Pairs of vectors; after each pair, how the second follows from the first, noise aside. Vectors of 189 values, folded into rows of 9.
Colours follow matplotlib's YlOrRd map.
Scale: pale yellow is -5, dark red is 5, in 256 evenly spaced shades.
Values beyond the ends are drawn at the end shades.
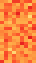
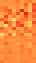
reversed, negated, partly zeroed.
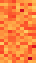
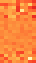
negated, partly zeroed.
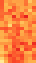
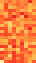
sign-scrambled.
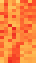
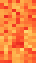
wrapped around.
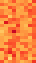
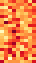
scaled up.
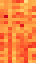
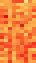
copied.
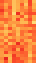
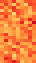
sign-scrambled.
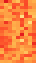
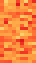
sign-scrambled.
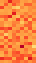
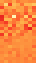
reversed, negated, partly zeroed.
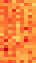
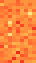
reversed, negated, partly zeroed.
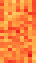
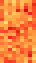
copied.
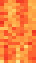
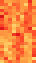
wrapped around.
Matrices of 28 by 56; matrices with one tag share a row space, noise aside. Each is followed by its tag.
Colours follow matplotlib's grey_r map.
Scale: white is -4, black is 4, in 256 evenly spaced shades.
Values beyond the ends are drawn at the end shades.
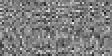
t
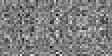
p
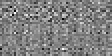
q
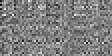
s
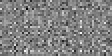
q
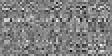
p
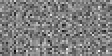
q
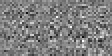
p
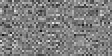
s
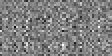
q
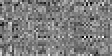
s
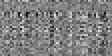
p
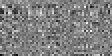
s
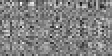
p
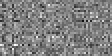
s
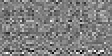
p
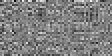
s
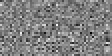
t
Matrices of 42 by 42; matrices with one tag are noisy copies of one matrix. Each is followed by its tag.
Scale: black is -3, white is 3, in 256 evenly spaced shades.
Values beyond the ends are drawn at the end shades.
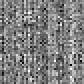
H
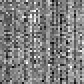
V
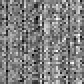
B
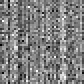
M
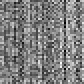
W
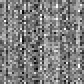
B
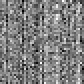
B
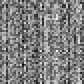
B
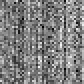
W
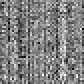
M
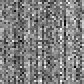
W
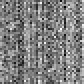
W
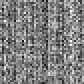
H
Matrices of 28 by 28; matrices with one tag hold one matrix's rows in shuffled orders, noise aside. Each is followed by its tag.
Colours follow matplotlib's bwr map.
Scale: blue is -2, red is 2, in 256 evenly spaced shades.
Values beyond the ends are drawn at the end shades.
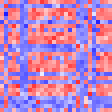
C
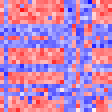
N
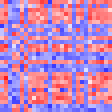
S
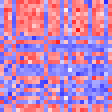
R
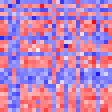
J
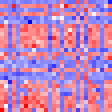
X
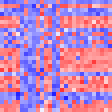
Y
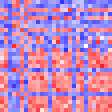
S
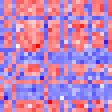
R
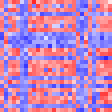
C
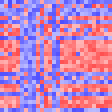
Y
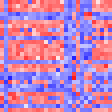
N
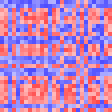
X
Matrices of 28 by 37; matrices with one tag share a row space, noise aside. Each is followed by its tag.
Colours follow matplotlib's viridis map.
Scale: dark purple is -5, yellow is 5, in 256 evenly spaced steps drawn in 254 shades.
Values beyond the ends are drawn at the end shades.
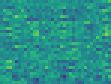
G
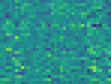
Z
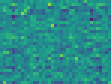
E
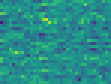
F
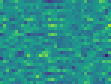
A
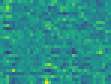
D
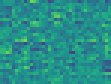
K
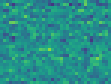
E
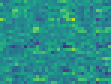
G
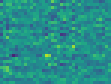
D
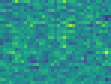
G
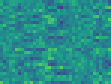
A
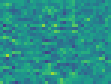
D
